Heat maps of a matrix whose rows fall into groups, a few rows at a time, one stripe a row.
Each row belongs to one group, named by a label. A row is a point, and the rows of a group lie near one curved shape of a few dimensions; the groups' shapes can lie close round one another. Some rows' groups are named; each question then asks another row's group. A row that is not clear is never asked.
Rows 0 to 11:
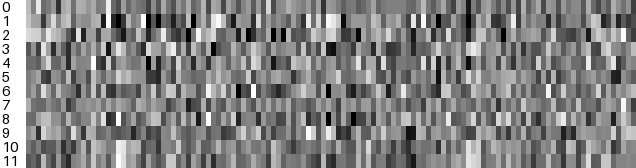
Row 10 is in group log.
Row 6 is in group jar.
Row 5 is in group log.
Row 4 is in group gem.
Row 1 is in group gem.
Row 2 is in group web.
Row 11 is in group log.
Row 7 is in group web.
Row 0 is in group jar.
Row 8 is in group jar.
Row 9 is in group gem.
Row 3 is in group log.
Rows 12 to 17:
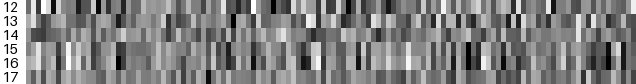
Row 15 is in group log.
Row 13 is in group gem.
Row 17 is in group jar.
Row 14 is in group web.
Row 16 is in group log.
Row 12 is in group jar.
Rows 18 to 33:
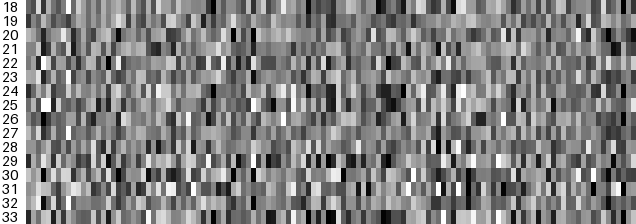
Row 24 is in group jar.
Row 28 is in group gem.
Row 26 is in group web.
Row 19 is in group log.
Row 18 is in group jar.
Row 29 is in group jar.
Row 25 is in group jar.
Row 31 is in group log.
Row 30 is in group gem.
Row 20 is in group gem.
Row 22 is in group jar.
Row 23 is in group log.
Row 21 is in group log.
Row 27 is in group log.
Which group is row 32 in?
log
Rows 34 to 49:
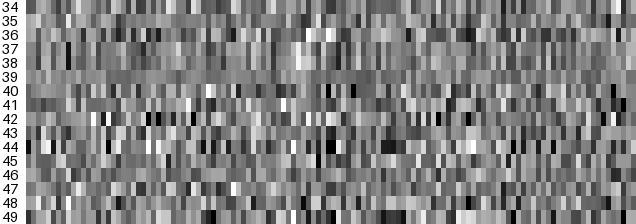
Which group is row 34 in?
log
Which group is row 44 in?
jar
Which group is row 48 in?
log
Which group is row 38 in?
gem
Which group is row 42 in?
gem
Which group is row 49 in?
jar
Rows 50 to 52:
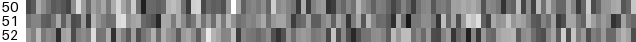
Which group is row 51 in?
log
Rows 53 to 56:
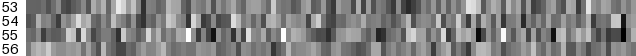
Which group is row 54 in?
log
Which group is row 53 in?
log
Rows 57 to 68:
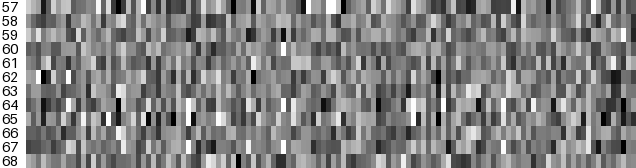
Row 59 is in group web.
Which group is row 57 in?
gem
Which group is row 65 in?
gem
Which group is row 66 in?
log
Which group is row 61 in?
gem
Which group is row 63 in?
log
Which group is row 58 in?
web
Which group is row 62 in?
log
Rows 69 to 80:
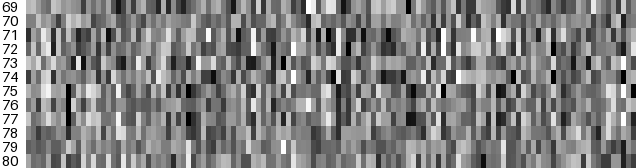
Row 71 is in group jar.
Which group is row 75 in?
web
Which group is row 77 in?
web
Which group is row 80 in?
gem
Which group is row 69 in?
gem
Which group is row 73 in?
web
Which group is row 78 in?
web
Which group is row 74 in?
jar
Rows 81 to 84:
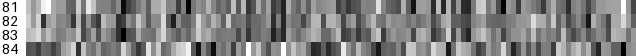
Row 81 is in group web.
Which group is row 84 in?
web
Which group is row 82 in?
web
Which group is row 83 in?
web
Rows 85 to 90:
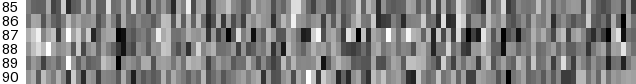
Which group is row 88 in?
web
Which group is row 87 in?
log
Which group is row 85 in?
gem
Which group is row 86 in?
jar
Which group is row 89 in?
web
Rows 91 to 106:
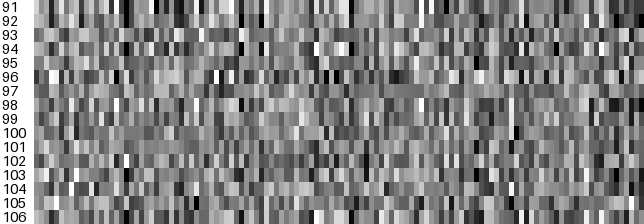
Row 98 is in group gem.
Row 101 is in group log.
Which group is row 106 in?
gem
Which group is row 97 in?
web
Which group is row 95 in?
log
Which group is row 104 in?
gem
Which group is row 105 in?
web
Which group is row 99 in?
gem
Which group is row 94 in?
gem
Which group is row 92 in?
gem
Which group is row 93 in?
log
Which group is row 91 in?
gem
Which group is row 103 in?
log
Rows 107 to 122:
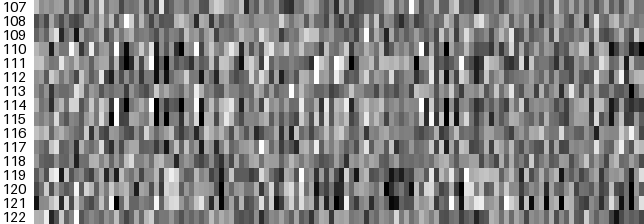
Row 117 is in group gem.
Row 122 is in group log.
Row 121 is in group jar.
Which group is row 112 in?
gem
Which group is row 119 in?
jar
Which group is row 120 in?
jar
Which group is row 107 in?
jar
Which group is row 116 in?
web
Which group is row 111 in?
gem
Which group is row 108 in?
log
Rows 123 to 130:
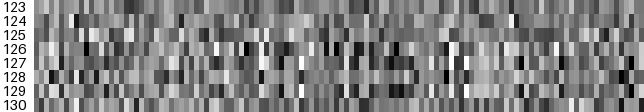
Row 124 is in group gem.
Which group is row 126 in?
jar
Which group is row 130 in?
jar
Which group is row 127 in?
jar
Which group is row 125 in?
web
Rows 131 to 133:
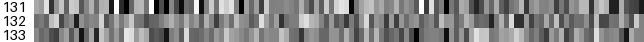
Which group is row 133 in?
log
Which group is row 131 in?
gem
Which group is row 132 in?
gem
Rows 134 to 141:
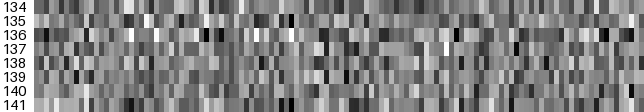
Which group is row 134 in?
log
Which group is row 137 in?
gem
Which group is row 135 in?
web
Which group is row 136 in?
web
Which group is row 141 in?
web
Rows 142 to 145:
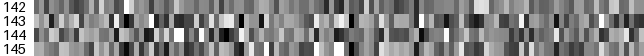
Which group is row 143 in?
gem
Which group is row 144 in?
log
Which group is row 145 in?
gem
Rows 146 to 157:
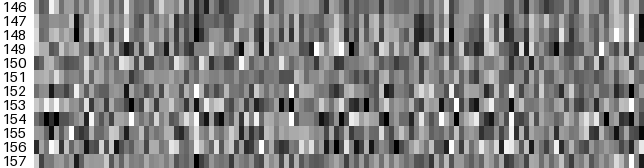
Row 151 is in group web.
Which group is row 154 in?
web
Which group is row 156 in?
jar
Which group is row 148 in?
web
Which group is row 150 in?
log
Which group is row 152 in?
web
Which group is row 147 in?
web
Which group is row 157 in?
web
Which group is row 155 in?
gem
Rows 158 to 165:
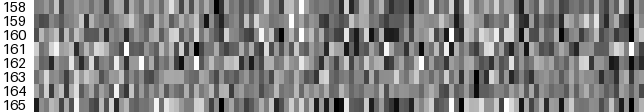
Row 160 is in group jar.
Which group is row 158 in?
jar
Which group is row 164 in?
jar
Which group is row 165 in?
jar
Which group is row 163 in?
log
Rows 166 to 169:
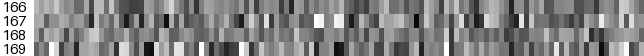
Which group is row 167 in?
gem
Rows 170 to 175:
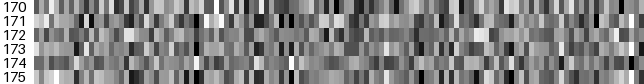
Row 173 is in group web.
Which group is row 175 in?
web
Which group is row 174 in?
web
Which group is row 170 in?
jar
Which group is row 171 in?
web
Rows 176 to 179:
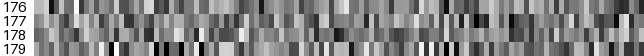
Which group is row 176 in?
log
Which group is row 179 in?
gem
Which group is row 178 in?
log
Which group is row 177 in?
log
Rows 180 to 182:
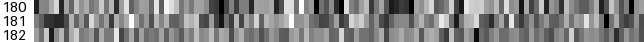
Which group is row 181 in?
web
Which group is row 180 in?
jar
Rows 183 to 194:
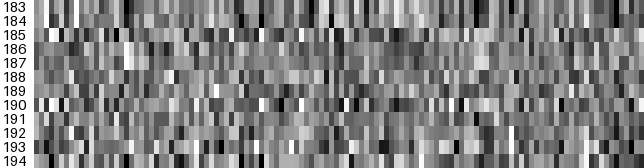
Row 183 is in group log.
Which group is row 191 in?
jar
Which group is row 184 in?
log
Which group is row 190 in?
jar
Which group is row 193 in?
web
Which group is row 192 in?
gem
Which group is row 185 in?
jar
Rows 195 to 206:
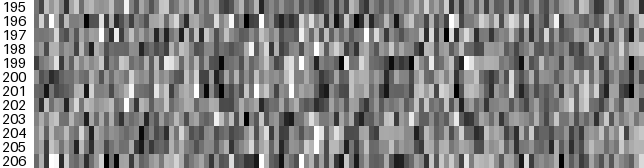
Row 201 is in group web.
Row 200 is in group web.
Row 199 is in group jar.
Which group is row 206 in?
jar
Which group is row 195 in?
jar
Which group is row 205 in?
gem
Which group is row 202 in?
jar
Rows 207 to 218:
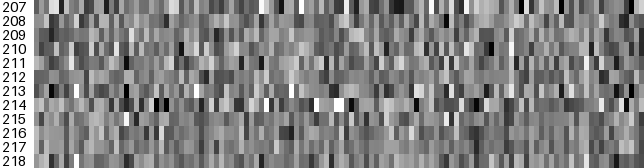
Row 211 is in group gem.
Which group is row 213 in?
web
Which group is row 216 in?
jar
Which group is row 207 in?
jar
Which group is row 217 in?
jar
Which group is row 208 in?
log
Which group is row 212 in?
web
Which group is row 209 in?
web
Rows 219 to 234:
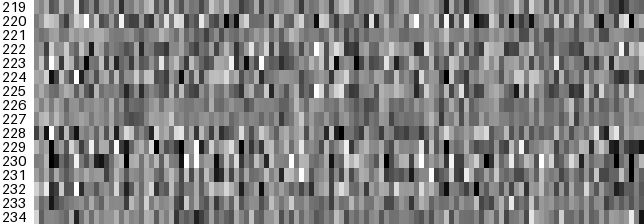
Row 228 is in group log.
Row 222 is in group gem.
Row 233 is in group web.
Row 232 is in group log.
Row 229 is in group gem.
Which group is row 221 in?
web
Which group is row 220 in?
log
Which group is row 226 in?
web
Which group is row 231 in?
jar
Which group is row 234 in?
web
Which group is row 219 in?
log
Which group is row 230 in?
web
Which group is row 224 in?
log
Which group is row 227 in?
web
